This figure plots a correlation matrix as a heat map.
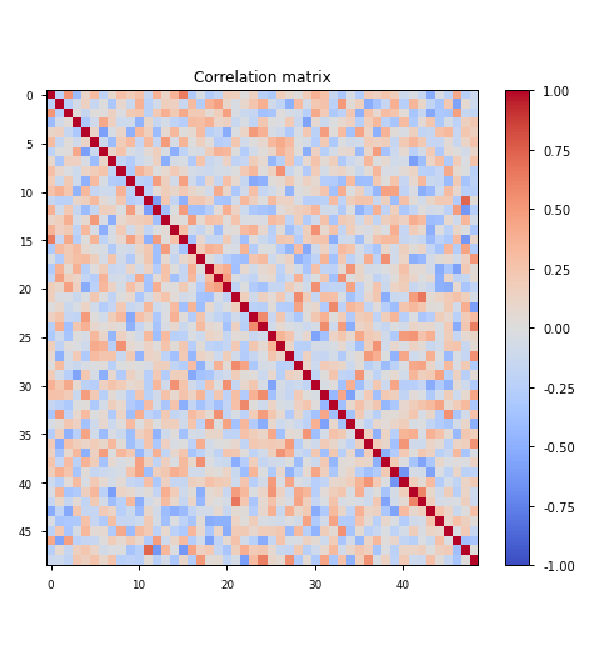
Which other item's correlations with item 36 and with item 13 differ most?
7
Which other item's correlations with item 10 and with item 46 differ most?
1
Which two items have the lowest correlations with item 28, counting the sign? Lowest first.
17, 38
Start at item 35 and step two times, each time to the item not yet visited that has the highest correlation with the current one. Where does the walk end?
44
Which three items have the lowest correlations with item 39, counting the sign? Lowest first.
40, 43, 27
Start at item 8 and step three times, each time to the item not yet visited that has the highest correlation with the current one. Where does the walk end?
6
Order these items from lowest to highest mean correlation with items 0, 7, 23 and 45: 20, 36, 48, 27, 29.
20, 27, 29, 48, 36
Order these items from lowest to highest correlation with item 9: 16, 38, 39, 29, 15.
16, 38, 29, 39, 15
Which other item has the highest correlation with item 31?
24
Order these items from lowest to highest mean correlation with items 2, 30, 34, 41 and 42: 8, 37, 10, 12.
10, 8, 12, 37
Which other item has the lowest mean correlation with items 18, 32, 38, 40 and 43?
39
